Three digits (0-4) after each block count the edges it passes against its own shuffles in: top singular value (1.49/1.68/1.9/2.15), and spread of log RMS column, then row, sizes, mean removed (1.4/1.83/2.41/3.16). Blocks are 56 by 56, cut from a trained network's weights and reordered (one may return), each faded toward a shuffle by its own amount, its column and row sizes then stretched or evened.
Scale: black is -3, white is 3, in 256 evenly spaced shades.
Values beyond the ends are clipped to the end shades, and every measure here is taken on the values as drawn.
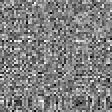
4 1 1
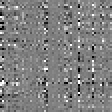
3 4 3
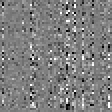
1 4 2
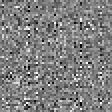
2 3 2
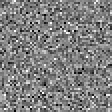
2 0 1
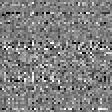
2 1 4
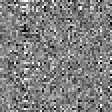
3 3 1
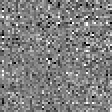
0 3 2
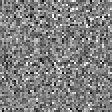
2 1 2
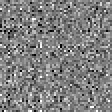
2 2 2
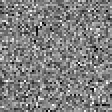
0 0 1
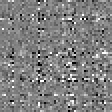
0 3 3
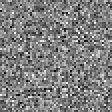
2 0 1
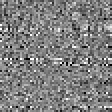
4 1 3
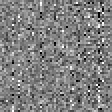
0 3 0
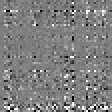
3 3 4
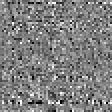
2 2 3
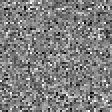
0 1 2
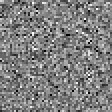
1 1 0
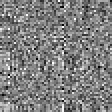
3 1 0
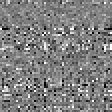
3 2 4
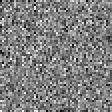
2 1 1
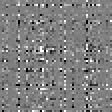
2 4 4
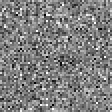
1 0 0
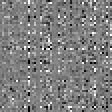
0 4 2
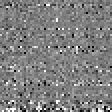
0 1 4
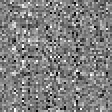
3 3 1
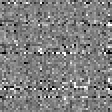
1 2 3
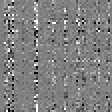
3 4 2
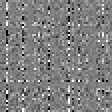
1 4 2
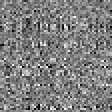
4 0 3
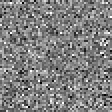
1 0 2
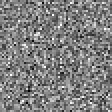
0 0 0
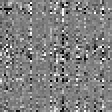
0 4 3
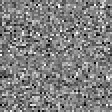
0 0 2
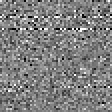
3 0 3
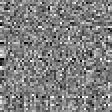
3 0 2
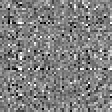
2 3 2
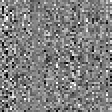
2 4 0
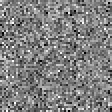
1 1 1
